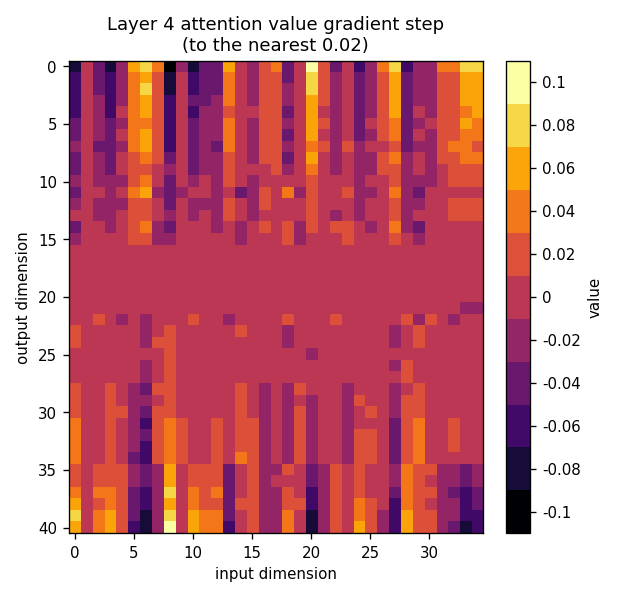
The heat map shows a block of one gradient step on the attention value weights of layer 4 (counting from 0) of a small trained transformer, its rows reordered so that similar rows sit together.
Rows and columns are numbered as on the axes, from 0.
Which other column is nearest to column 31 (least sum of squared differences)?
17
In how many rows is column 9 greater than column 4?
12
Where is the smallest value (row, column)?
0, 8
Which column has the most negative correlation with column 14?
23
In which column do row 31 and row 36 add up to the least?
6
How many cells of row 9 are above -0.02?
22
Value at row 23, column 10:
0
